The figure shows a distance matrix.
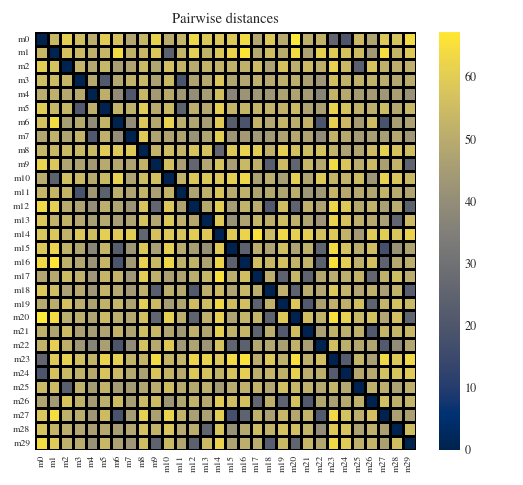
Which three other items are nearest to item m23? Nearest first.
m24, m0, m26
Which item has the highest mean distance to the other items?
m14
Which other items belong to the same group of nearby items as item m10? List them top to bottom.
m1
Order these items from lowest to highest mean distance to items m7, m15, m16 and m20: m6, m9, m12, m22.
m6, m22, m12, m9
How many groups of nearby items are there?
10
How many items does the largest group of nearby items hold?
5
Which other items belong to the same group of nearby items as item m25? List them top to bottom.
m2
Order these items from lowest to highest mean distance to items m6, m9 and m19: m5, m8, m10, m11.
m11, m5, m10, m8
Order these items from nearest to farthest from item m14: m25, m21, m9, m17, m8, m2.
m8, m25, m2, m9, m21, m17
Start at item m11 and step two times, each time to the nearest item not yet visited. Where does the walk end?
m5
